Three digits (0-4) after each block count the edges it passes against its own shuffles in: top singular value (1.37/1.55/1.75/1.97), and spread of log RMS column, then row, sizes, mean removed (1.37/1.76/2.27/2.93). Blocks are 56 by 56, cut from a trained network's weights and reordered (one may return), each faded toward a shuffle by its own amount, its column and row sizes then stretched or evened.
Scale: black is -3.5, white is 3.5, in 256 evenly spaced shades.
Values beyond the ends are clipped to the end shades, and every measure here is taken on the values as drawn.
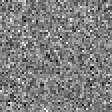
1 1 1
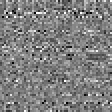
2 0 4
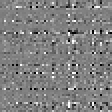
3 3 4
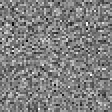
3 0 1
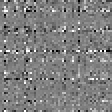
3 3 4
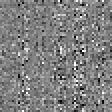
1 4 1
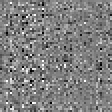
0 4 3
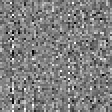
2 3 1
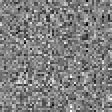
3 3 1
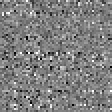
0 2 3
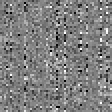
0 4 0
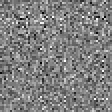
1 2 1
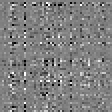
4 4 4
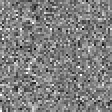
1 2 0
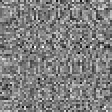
3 0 2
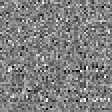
2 2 2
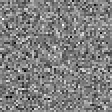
1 0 1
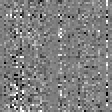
1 4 2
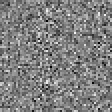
0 2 0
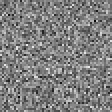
2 0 0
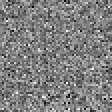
0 1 2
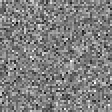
0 0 0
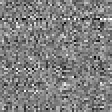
3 2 2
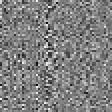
4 4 1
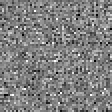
0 0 3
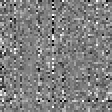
2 4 1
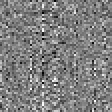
2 3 0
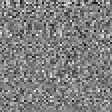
3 0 3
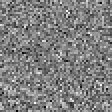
1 0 1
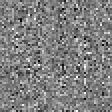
0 3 1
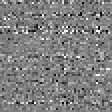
0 1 4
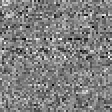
0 0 3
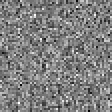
2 1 0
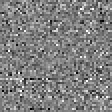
1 1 3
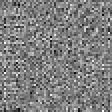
3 3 0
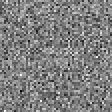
3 0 0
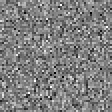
1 1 0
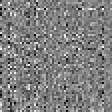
4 4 2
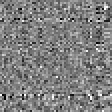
3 2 3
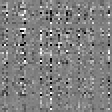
3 4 3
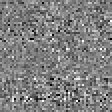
0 1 3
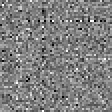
1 2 1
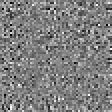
2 3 3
